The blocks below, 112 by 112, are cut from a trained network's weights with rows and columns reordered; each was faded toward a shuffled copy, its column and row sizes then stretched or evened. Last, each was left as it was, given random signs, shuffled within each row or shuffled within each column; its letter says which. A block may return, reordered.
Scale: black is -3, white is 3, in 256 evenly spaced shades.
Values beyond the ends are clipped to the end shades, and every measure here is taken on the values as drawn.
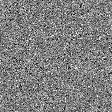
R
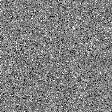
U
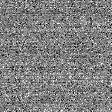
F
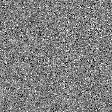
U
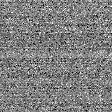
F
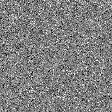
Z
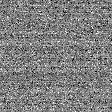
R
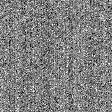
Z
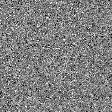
U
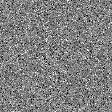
Z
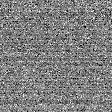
R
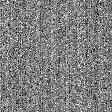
Z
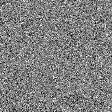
U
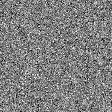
Z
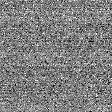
F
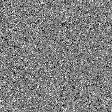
U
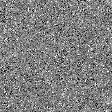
U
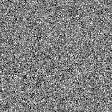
F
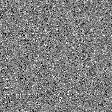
U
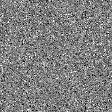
U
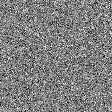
Z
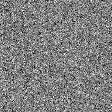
Z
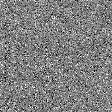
U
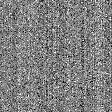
Z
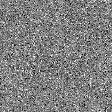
U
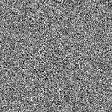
F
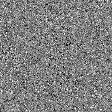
U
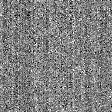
F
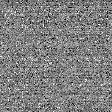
F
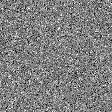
R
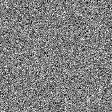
Z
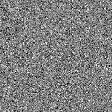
F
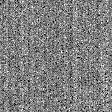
Z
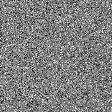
U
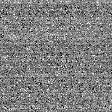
F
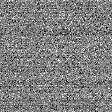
F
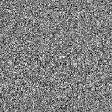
F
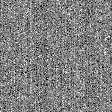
Z
